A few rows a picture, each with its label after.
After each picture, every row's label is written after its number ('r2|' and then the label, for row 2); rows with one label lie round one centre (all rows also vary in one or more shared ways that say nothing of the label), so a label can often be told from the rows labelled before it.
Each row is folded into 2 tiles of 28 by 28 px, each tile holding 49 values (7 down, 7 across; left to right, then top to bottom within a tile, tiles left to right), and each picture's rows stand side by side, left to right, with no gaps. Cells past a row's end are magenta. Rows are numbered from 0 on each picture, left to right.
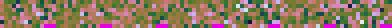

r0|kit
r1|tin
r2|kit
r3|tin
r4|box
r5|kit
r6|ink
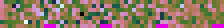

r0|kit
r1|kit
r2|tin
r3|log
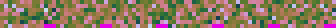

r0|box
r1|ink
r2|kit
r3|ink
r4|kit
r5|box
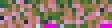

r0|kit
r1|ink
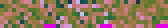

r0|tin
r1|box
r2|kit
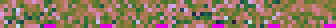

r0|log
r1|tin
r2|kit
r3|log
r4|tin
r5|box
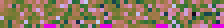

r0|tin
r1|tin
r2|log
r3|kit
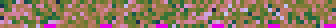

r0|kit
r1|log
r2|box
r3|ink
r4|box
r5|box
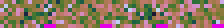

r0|kit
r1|log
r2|log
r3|box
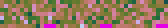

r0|box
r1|kit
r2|kit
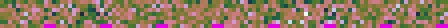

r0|kit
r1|ink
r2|kit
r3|log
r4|kit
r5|kit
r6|log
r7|ink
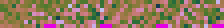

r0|box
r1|log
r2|tin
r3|kit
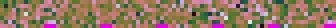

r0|kit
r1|tin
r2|kit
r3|ink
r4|tin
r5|ink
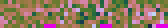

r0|tin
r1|ink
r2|box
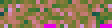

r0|ink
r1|kit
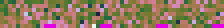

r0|box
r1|kit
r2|ink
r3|tin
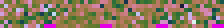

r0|kit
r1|tin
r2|kit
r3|kit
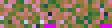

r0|tin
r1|tin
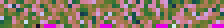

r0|tin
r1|ink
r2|tin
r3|ink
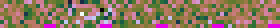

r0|ink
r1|kit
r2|kit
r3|tin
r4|ink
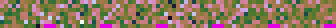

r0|box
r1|ink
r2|ink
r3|log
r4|box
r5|ink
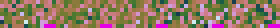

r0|ink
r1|box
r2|log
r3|box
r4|ink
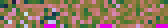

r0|kit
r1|ink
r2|kit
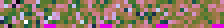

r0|ink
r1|log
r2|log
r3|log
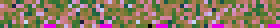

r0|ink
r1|box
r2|tin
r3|ink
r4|ink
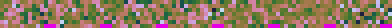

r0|ink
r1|log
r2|box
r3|kit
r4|tin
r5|ink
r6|box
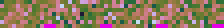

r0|log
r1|ink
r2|tin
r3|log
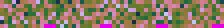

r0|ink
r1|ink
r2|box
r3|kit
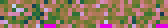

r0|log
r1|box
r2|tin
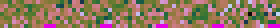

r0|ink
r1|kit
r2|box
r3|ink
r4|ink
